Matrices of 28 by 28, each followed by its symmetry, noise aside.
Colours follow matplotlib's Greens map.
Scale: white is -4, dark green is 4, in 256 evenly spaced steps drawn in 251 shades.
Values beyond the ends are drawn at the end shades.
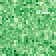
no symmetry.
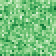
no symmetry.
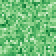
same after a half turn.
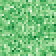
mirrored top to bottom.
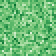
same after a half turn.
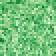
no symmetry.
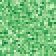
same after a half turn.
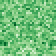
mirrored left to right.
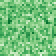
mirrored left to right.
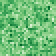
symmetric across the other diagonal.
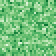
no symmetry.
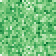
mirrored top to bottom.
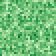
same after a half turn.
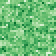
same after a half turn.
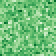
same after a half turn.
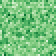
mirrored left to right.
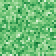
same after a half turn.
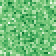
same after a half turn.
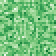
mirrored top to bottom.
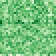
mirrored left to right.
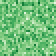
mirrored left to right.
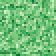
antisymmetric.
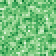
symmetric across the other diagonal.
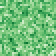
symmetric.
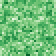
mirrored left to right.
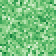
same after a half turn.
